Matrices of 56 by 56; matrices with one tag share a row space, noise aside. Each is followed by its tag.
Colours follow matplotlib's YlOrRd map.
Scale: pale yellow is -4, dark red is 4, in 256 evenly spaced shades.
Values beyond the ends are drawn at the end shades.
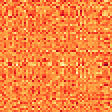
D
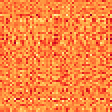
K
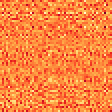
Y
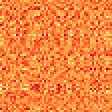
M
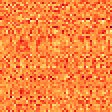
K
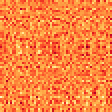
K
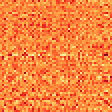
D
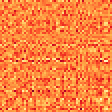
D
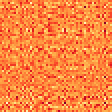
Y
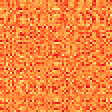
K
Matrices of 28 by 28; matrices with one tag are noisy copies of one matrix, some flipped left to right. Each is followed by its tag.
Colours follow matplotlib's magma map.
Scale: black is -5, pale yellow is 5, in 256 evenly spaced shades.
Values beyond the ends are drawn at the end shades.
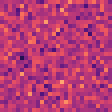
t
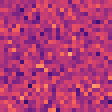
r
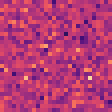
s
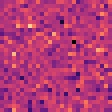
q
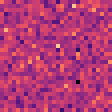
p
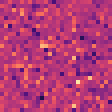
s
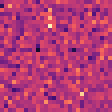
t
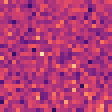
r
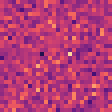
r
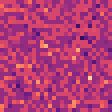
s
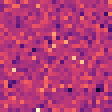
p
